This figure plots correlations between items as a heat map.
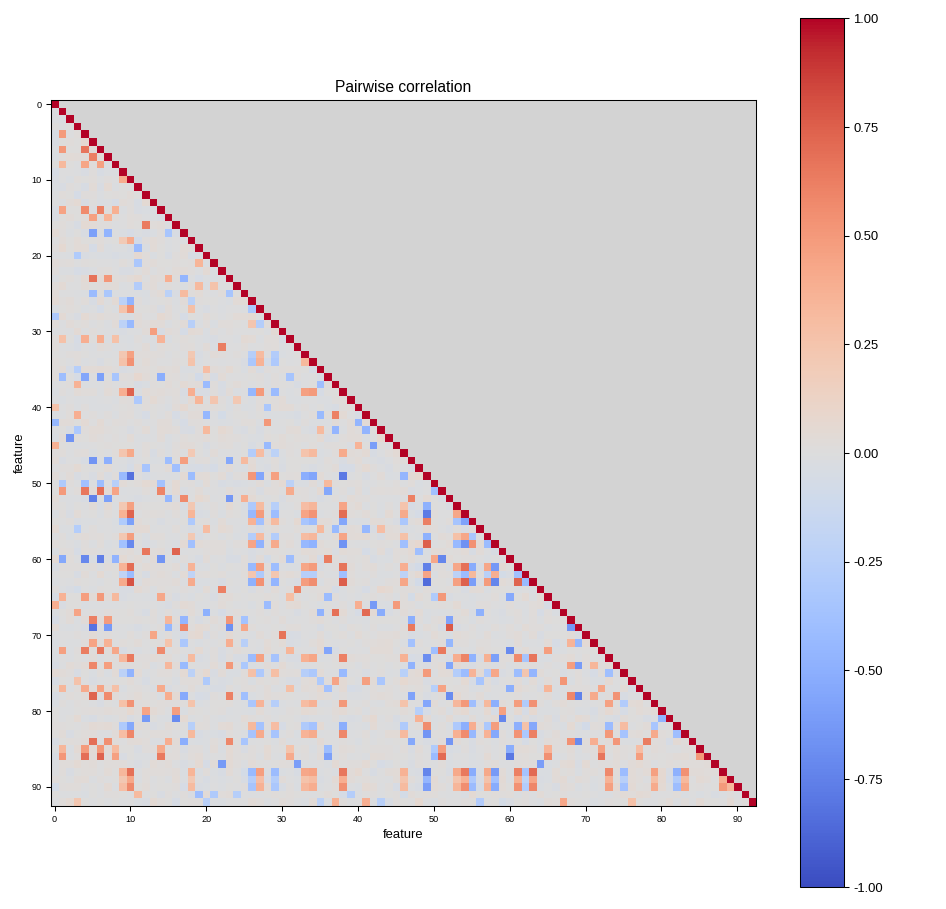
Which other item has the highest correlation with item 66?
45
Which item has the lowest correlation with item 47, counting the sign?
5
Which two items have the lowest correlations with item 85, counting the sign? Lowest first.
60, 36
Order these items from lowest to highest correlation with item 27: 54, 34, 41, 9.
41, 9, 34, 54
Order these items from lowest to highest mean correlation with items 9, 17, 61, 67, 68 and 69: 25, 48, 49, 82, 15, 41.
49, 82, 15, 48, 25, 41
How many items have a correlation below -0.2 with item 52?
9
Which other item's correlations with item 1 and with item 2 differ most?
44
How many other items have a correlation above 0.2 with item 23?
8
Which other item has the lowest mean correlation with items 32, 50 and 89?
87
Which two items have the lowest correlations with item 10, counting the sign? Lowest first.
49, 58
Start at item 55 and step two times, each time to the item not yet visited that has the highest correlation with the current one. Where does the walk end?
58
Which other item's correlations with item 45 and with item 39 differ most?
42
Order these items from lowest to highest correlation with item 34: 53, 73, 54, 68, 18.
68, 18, 53, 73, 54
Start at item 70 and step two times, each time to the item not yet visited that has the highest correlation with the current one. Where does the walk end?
13
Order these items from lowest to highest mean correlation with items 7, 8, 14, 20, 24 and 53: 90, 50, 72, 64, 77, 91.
50, 91, 64, 90, 77, 72
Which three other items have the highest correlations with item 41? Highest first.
67, 37, 76
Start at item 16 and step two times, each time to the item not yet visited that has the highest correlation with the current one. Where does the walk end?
12
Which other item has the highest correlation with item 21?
19
